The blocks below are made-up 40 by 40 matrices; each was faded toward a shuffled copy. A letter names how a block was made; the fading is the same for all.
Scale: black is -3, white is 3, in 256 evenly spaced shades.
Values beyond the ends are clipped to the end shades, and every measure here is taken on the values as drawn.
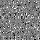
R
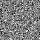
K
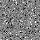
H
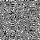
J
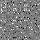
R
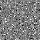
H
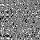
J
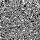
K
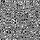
J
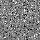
H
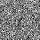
K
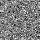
K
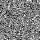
K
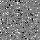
R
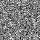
K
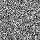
K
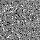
H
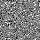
H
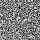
K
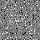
R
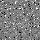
R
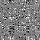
J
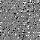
R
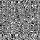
J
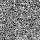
K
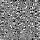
J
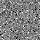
H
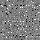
R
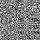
J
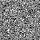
K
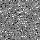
H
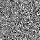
K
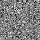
K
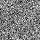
K
